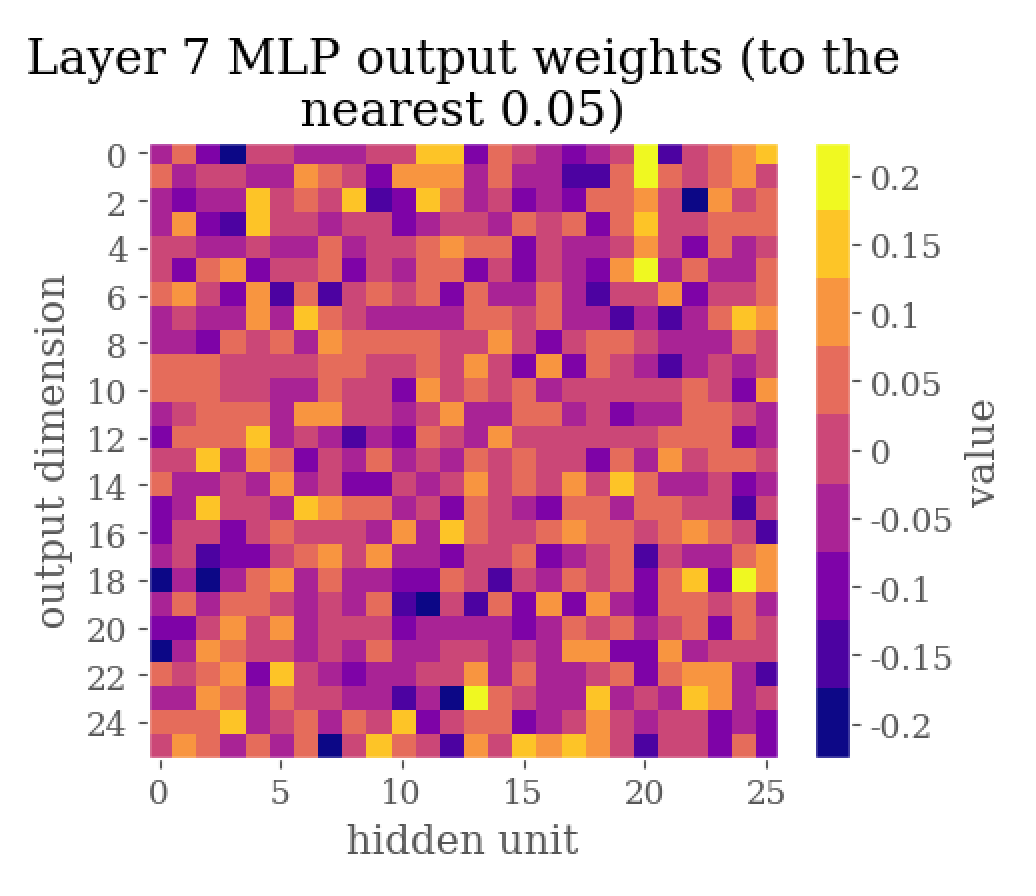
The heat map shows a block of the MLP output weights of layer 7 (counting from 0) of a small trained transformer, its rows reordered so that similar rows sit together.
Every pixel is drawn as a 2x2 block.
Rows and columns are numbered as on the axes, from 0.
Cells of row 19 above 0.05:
2
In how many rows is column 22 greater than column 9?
11
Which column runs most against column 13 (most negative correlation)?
12
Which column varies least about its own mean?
14
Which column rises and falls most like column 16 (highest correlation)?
1
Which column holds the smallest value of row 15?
24
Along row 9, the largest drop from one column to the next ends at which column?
17
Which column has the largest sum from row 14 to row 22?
5
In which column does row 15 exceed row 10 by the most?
6
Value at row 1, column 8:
0
